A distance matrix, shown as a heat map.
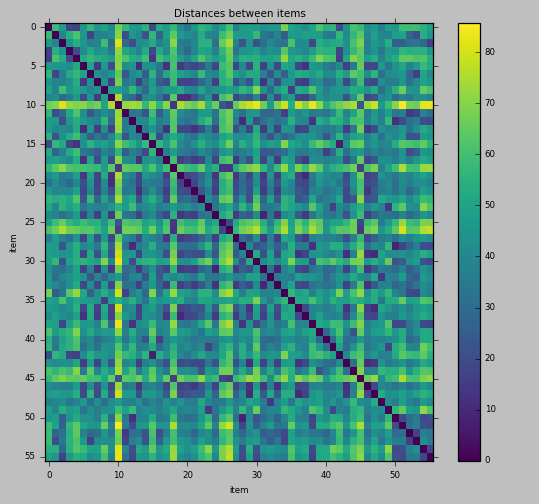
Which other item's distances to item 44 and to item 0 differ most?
4
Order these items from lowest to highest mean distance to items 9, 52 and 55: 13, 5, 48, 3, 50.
50, 13, 5, 48, 3
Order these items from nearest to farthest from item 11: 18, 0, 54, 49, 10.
54, 49, 0, 18, 10
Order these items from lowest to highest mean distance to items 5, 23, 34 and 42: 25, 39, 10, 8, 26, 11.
11, 8, 39, 25, 26, 10
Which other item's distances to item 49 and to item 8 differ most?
35
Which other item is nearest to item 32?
48
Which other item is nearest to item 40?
16
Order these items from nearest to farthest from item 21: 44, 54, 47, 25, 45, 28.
47, 28, 44, 54, 25, 45
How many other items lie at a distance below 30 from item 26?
4
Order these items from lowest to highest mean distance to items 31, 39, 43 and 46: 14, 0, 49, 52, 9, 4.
9, 52, 14, 49, 0, 4
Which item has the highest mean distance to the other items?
10
